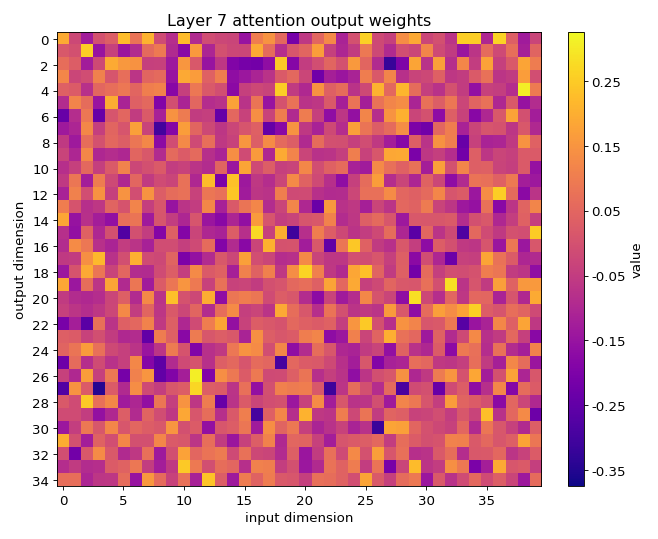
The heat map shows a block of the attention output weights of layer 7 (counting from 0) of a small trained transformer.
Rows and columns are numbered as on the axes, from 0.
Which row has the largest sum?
19
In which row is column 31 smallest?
27
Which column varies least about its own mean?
23
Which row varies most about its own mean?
2
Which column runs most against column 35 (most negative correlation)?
16
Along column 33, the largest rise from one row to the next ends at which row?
10
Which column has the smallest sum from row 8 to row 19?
33
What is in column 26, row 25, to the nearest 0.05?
-0.2
